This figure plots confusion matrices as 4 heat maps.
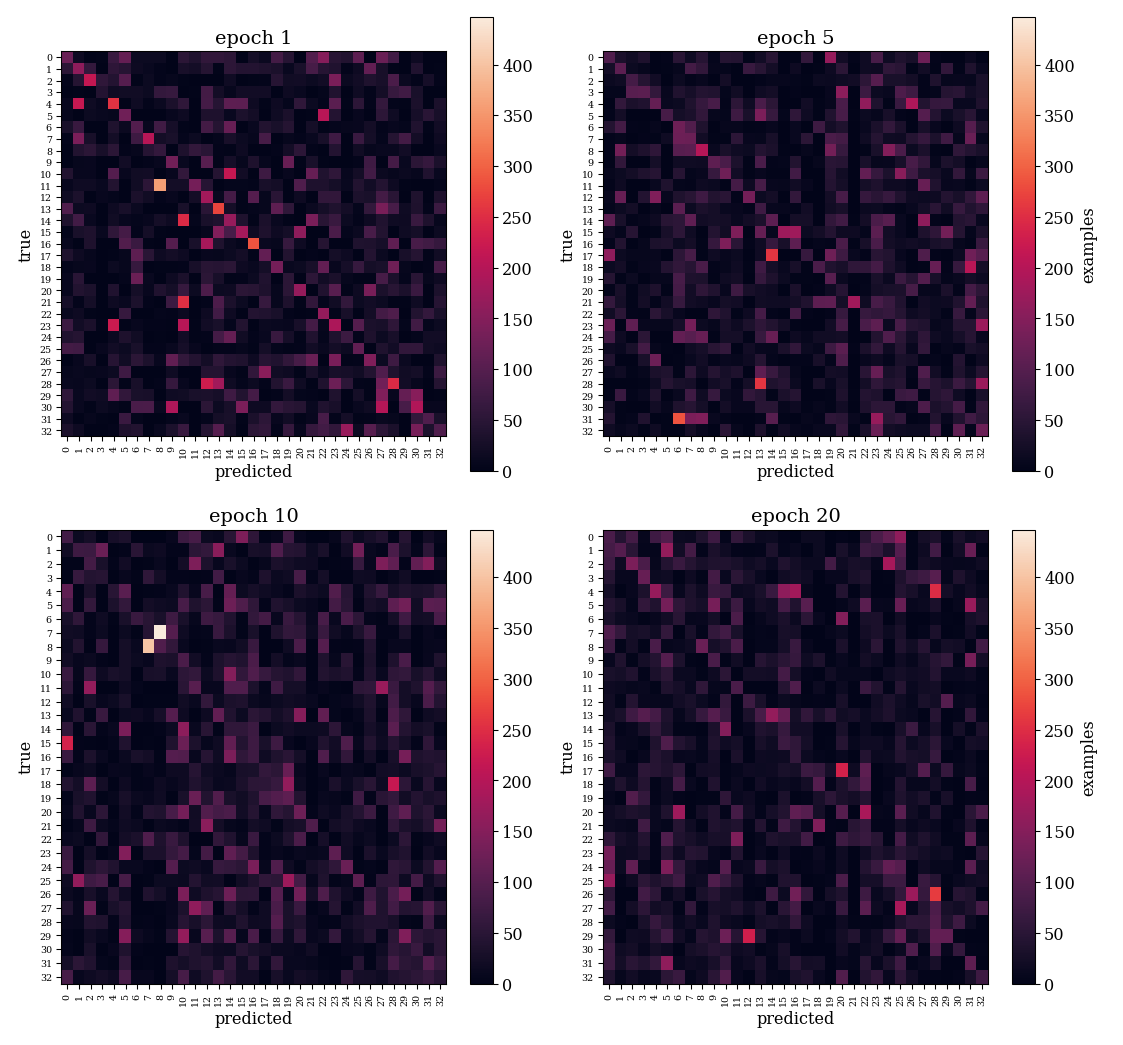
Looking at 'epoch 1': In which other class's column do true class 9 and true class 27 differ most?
17
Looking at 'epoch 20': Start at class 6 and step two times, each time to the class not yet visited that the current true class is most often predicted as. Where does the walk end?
22
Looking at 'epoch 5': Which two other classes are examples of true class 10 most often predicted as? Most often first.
25, 22
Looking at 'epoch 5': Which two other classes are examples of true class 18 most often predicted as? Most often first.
31, 28
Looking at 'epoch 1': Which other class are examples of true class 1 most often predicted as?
26
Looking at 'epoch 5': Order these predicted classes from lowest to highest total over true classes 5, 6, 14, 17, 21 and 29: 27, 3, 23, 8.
3, 8, 23, 27
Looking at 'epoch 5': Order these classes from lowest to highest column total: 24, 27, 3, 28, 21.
21, 3, 28, 24, 27
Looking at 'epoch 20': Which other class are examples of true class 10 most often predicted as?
15
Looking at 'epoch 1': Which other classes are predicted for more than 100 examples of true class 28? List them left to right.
12, 13, 23, 27
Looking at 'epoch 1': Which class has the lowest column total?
3
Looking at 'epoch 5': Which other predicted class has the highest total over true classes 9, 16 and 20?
10
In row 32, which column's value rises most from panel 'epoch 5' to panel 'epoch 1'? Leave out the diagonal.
24
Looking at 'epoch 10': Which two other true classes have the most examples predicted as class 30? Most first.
2, 25
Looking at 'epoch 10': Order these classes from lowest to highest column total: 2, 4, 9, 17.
4, 17, 9, 2
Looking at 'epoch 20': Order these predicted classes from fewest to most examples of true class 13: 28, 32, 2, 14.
32, 28, 2, 14
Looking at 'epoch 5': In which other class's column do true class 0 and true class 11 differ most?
19
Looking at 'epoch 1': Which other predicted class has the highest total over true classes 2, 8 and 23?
4
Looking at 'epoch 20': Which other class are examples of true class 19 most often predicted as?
2
